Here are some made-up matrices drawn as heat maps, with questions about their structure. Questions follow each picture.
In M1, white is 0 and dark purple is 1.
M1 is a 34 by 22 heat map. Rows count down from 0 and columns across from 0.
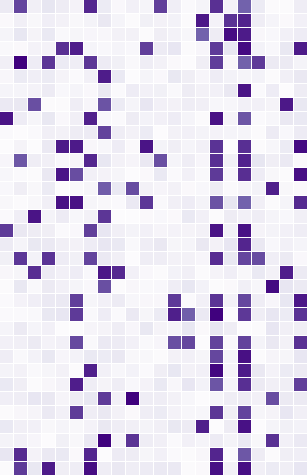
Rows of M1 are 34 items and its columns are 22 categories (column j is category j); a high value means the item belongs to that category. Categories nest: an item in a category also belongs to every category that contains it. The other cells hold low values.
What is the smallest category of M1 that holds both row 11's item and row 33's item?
1
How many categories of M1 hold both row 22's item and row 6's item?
1
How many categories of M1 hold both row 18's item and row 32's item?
4
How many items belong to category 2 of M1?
3
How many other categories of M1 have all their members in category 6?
5
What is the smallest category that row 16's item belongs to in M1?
0
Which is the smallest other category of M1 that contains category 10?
4
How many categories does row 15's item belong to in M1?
2
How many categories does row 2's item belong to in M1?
3
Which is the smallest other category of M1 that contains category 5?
15
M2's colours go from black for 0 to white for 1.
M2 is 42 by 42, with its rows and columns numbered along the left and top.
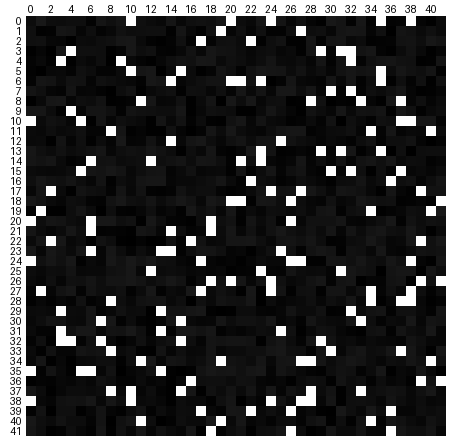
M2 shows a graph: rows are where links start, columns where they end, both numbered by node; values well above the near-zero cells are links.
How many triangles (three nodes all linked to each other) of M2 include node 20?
1
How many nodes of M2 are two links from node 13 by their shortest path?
7
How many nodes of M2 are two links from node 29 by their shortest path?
6
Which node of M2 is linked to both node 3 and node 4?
node 32
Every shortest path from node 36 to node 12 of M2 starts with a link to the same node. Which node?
node 41
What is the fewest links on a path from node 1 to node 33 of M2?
5
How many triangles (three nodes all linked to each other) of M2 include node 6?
2
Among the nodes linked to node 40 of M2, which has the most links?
node 34
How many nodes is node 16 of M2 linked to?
2
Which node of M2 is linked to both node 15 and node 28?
node 37
